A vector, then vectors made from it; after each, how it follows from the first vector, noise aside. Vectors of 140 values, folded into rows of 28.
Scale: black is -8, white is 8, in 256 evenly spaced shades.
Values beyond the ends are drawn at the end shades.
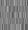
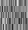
wrapped around, negated, scaled up.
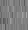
wrapped around, partly zeroed.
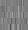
wrapped around, partly zeroed.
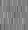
wrapped around, partly zeroed.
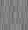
shrunk.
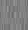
shrunk.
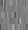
reversed, partly zeroed.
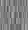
negated.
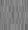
shrunk.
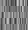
wrapped around, negated, scaled up.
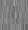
shrunk.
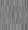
shrunk.
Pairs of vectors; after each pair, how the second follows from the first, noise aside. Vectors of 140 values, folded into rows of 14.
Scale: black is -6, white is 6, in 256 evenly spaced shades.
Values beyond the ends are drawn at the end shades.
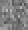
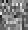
wrapped around, scaled up.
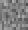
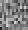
wrapped around, scaled up.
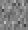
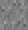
shrunk.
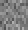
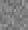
reversed, negated, shrunk.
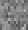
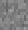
wrapped around, shrunk.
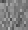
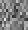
wrapped around, scaled up.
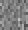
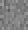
reversed, negated, shrunk.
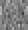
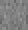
reversed, negated, shrunk.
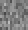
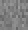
reversed, shrunk.
